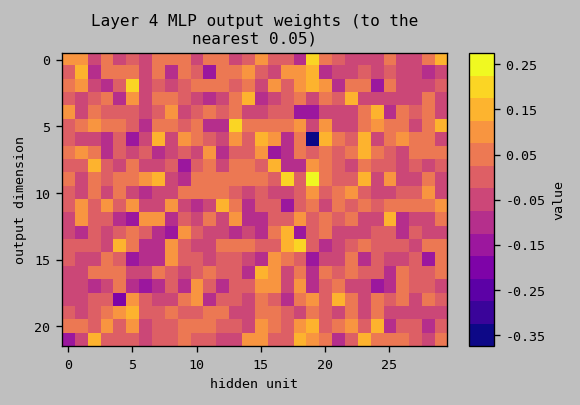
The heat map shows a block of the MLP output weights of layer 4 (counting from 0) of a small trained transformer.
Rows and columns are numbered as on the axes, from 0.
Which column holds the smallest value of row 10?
6
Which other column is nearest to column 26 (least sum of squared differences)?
27
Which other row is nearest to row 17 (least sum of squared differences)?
16
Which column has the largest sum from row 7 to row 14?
19
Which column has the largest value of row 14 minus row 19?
18
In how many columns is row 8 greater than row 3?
13
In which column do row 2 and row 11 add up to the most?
5
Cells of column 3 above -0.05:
15
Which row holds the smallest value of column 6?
17
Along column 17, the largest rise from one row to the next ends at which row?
9
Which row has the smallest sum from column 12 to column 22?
4
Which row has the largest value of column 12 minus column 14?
11
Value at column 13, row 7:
0
